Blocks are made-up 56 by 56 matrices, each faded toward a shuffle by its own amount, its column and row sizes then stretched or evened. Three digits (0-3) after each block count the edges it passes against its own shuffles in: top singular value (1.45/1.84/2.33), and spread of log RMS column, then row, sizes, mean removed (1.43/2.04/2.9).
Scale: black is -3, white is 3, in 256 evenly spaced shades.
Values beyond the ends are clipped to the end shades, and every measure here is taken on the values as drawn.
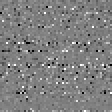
0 0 2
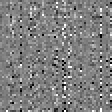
0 3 1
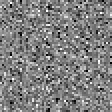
1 2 0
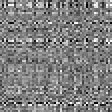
3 1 3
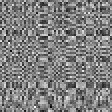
3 1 1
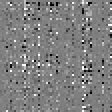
0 3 2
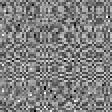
3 0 1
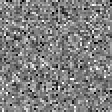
1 0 0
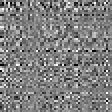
3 2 3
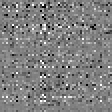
0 2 3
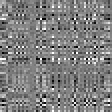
3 3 3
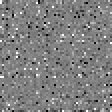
0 1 2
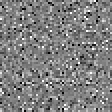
2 1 0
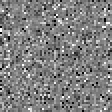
1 1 0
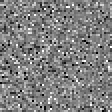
0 0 0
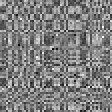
3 0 2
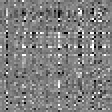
3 3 2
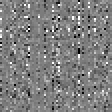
0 3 1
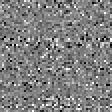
2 0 2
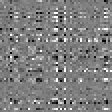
3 2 3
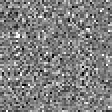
2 1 1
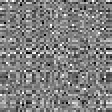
3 0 2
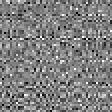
3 0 2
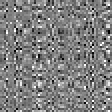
3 3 0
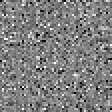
1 1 1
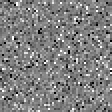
0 0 0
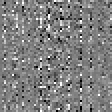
1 3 1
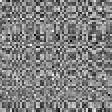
3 2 2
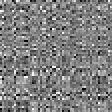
3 2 2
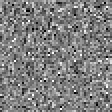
1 2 0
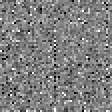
1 1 1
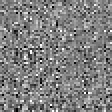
2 2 1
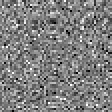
2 0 0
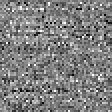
1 0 2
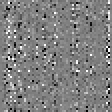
1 3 0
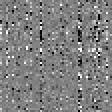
2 3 1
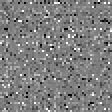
0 0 2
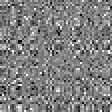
3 1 1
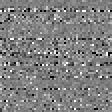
1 0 3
